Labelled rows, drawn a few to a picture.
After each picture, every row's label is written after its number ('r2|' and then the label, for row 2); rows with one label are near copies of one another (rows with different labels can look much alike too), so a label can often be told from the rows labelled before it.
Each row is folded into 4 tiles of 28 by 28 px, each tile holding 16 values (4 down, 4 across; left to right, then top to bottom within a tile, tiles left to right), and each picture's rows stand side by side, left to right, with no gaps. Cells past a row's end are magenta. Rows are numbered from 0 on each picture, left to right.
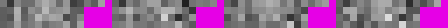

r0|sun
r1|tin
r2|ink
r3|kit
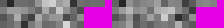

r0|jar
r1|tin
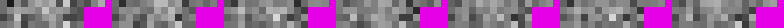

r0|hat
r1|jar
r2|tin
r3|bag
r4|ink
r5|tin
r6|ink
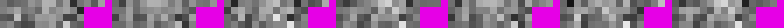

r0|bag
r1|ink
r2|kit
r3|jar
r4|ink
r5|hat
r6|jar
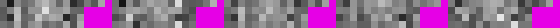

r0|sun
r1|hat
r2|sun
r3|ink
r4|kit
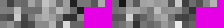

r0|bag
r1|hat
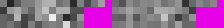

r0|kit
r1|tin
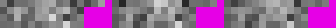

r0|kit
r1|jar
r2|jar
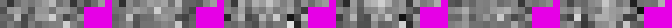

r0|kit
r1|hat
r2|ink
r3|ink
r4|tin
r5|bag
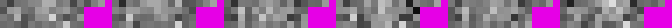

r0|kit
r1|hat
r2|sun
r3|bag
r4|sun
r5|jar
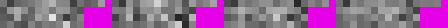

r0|kit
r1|ink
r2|tin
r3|tin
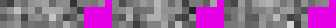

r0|tin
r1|bag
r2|ink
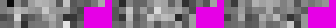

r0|hat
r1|sun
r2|ink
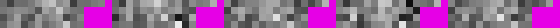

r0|jar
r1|ink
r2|kit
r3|bag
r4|kit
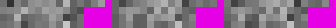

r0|hat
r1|jar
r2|jar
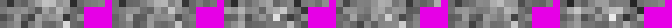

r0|jar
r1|jar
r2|tin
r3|kit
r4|jar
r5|tin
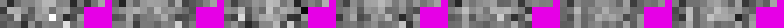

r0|kit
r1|hat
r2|bag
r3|ink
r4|tin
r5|sun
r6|sun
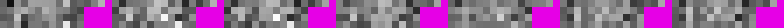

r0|hat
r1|kit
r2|kit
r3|bag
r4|tin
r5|sun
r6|sun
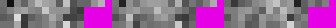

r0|hat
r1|hat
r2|jar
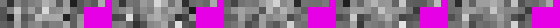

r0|sun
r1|bag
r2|jar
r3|hat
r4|hat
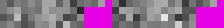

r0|bag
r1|kit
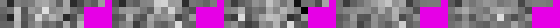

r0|sun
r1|jar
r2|bag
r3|jar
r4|tin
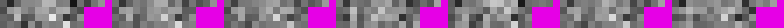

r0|kit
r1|kit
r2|kit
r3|sun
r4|jar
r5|kit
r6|tin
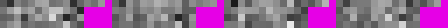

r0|tin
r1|ink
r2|hat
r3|kit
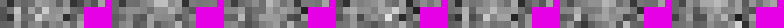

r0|sun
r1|jar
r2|bag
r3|tin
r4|sun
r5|bag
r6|ink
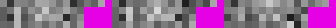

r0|sun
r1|sun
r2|ink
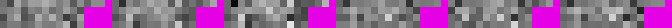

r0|ink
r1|hat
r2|hat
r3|tin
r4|kit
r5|tin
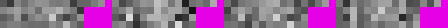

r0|tin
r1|bag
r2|kit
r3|sun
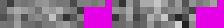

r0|tin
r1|ink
